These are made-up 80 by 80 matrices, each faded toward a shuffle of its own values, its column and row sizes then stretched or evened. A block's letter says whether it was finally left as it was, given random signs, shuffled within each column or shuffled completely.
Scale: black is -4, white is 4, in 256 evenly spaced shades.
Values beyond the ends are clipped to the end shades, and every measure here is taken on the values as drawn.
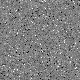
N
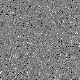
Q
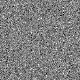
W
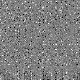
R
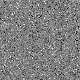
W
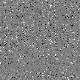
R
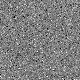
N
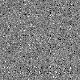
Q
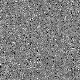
W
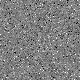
N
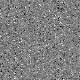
W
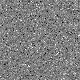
N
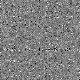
Q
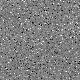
N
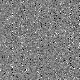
W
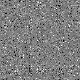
Q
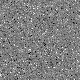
N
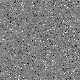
W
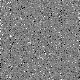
W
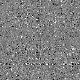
R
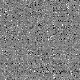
R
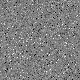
N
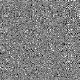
R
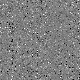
W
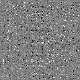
R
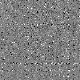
Q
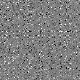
R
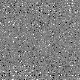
Q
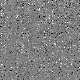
Q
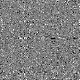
R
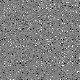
Q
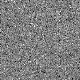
W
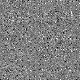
R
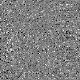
R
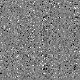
R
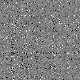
Q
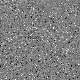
N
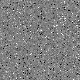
W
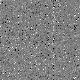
W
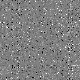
Q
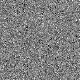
W
